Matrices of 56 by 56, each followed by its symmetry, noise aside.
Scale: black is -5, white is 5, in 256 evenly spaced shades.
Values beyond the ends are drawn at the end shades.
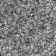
symmetric.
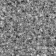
antisymmetric.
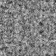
mirrored top to bottom.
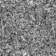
same after a half turn.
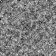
symmetric.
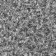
symmetric.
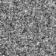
antisymmetric.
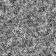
antisymmetric.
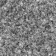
symmetric.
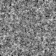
same after a half turn.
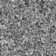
antisymmetric.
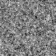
antisymmetric.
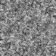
same after a half turn.
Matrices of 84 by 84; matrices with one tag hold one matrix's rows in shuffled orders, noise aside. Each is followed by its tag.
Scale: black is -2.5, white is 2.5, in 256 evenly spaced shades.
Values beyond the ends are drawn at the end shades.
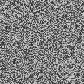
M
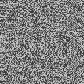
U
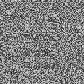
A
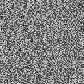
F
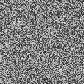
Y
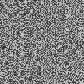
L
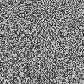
L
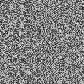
L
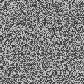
Y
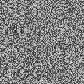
L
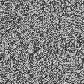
M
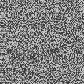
U
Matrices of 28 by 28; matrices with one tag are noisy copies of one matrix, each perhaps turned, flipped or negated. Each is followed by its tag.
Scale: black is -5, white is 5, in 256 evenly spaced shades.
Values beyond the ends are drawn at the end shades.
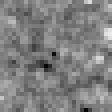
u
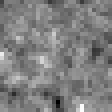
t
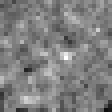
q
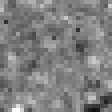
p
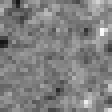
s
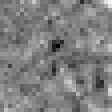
q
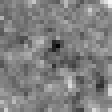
q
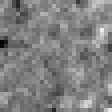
s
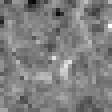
u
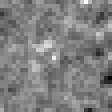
u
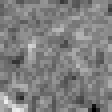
p
